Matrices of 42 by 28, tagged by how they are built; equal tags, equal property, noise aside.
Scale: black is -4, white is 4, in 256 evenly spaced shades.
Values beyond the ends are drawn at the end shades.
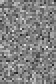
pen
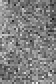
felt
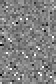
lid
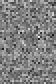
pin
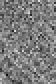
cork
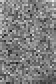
felt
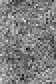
felt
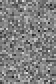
pen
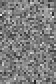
pen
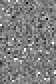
lid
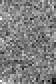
felt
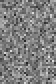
pin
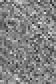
cork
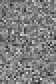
pen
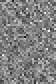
cork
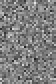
pen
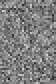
pen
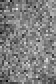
felt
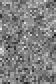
felt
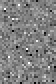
lid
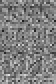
pin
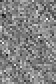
cork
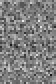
pin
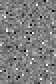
lid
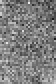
felt
